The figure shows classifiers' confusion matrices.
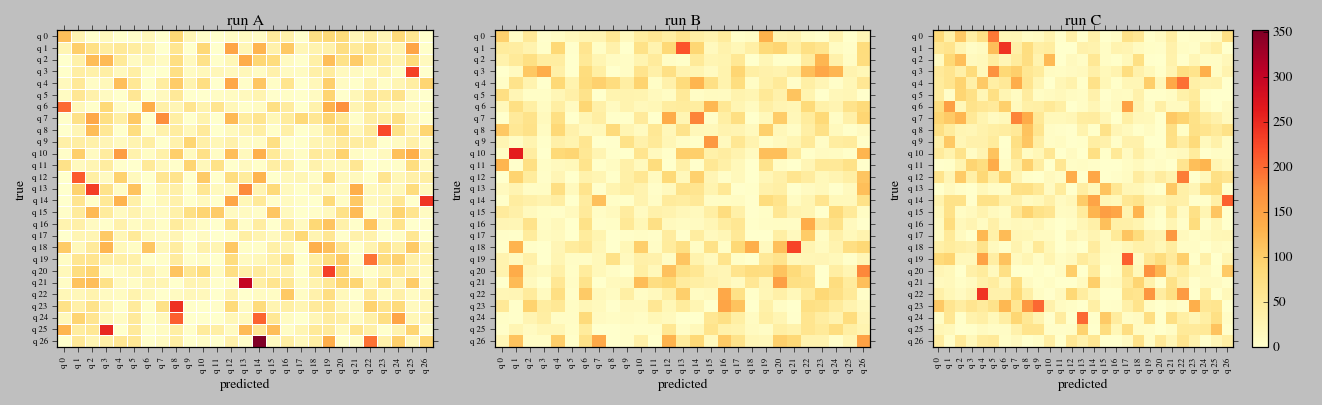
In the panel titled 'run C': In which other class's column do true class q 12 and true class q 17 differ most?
q 22
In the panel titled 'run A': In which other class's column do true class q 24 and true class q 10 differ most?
q 4
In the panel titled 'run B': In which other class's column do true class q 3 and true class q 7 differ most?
q 14
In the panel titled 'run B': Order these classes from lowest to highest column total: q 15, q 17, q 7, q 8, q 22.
q 8, q 7, q 15, q 17, q 22
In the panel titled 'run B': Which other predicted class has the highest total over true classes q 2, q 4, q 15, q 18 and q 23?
q 17
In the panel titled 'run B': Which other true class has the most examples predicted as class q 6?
q 22
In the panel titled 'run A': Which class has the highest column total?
q 19
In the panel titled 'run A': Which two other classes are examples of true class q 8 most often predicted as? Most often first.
q 23, q 2
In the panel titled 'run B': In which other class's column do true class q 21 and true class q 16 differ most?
q 20
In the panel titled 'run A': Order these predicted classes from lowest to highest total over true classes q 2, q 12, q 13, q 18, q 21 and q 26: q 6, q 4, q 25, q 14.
q 6, q 4, q 25, q 14
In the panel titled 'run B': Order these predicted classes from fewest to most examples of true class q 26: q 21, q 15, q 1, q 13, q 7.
q 15, q 13, q 21, q 1, q 7
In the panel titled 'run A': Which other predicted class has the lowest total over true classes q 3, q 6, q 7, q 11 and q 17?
q 26
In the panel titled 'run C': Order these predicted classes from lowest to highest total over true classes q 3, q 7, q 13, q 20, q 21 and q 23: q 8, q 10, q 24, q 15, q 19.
q 10, q 15, q 19, q 24, q 8
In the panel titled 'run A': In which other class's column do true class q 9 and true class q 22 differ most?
q 16
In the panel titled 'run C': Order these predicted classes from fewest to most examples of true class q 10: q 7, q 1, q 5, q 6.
q 6, q 1, q 7, q 5
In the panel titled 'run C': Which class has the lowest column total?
q 11
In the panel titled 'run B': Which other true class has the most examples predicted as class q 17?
q 23
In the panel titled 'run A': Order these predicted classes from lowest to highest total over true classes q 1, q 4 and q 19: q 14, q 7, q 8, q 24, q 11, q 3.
q 11, q 7, q 3, q 24, q 8, q 14
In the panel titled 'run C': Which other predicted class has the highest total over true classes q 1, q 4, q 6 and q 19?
q 17
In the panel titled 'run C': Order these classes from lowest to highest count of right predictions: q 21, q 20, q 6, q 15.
q 21, q 6, q 20, q 15
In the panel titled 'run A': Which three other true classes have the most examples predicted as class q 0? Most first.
q 6, q 25, q 18
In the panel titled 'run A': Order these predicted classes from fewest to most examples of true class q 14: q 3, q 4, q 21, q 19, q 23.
q 23, q 3, q 19, q 21, q 4
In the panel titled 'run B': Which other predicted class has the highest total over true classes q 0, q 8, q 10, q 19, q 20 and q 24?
q 1
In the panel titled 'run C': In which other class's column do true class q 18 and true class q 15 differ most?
q 16
